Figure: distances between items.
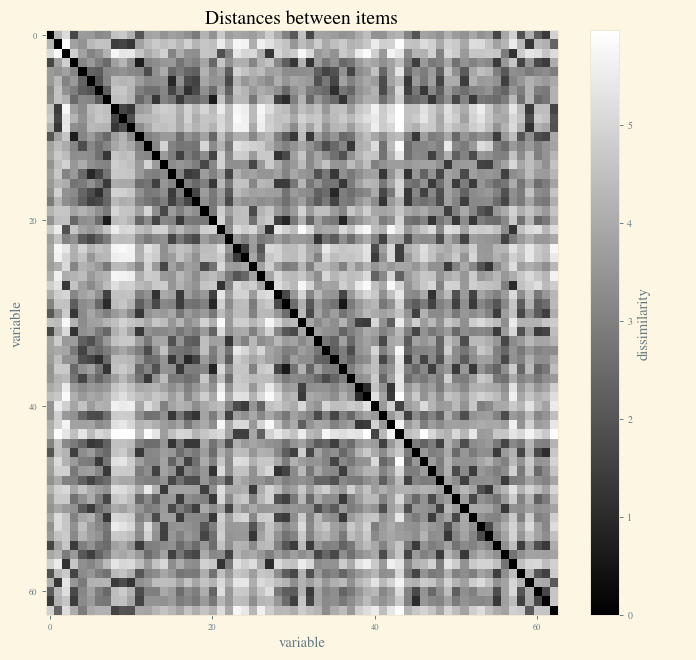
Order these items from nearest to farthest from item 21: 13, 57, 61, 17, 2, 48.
57, 2, 48, 17, 61, 13
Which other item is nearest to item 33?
22
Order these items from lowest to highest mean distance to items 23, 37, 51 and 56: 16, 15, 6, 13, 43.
15, 6, 16, 13, 43
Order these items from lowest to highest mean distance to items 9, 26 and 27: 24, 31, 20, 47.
24, 20, 47, 31
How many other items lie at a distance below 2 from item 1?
4
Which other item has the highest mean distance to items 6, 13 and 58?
43
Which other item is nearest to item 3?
11
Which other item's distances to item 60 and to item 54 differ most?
49
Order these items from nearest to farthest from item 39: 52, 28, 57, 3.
3, 52, 28, 57
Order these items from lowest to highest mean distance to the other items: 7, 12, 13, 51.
7, 51, 13, 12
